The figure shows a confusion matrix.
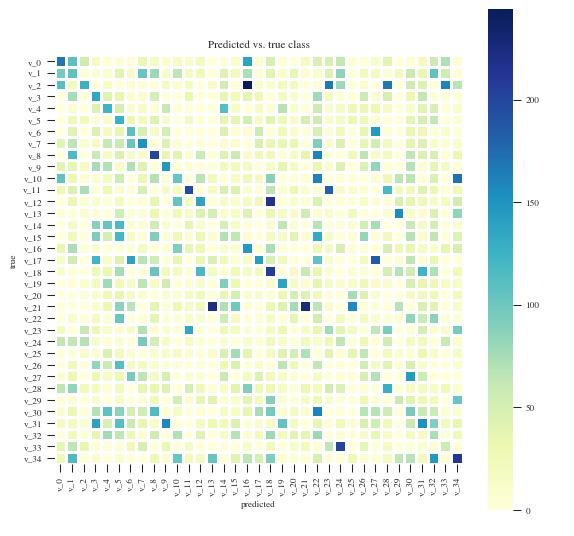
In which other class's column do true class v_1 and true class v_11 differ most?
v_23
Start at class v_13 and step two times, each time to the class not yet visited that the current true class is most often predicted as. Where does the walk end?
v_34
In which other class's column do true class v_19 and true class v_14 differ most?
v_5
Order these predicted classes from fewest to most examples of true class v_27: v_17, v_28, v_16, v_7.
v_28, v_16, v_17, v_7
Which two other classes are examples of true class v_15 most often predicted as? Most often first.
v_22, v_5
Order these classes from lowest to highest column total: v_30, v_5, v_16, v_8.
v_16, v_8, v_30, v_5
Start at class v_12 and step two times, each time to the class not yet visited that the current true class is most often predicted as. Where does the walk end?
v_31
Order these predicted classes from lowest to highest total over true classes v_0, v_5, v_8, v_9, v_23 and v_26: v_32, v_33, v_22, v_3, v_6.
v_33, v_6, v_32, v_3, v_22
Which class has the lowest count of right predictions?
v_25
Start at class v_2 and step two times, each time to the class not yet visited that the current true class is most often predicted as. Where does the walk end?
v_10
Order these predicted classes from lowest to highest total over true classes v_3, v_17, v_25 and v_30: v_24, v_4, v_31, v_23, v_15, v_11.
v_24, v_11, v_23, v_15, v_31, v_4
